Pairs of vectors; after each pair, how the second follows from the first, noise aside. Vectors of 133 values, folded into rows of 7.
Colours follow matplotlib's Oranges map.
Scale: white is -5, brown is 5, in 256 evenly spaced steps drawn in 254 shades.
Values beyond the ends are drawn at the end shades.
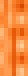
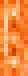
wrapped around, negated.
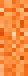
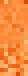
wrapped around, partly zeroed.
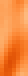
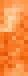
wrapped around, negated.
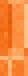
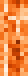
wrapped around, scaled up.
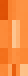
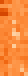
partly zeroed.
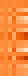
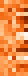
negated, scaled up.
